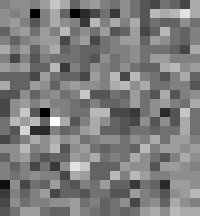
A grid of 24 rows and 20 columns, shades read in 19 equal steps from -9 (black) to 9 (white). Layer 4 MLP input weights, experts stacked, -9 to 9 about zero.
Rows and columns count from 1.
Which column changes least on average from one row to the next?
15
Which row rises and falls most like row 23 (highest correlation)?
21
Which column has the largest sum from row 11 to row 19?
3
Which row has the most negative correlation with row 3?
24
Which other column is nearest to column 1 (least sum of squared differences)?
13
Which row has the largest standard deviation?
2
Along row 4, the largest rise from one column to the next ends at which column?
17
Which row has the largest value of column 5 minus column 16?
1
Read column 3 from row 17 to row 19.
4 2 0
